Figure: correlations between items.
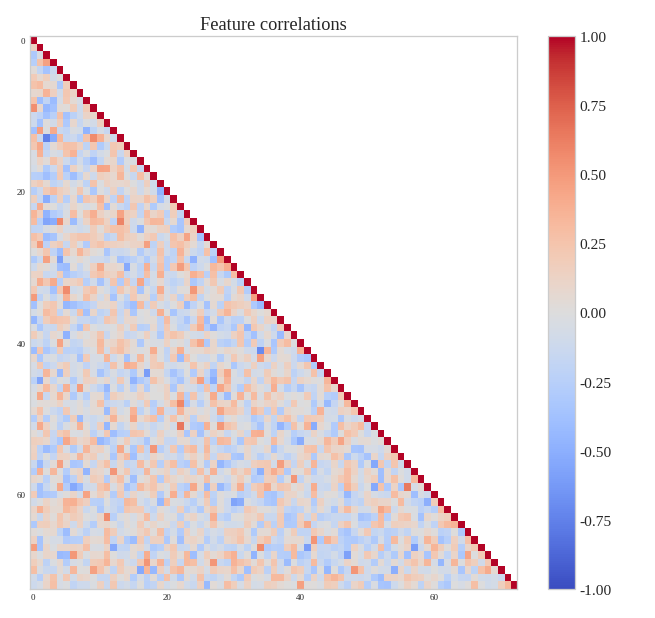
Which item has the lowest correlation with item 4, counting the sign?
29
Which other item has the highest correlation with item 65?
68
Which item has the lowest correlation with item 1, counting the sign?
45
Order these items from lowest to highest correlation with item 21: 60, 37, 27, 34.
37, 34, 27, 60
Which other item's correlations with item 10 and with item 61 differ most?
30
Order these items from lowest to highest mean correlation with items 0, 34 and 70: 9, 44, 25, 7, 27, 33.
44, 25, 7, 27, 33, 9
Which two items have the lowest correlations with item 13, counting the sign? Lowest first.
2, 3
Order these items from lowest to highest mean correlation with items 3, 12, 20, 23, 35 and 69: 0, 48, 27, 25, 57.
0, 48, 25, 27, 57
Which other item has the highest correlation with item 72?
40
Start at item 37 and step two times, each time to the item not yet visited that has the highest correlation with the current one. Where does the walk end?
59
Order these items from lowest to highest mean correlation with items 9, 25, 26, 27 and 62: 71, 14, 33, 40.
71, 40, 33, 14
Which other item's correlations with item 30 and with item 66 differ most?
22
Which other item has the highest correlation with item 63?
11
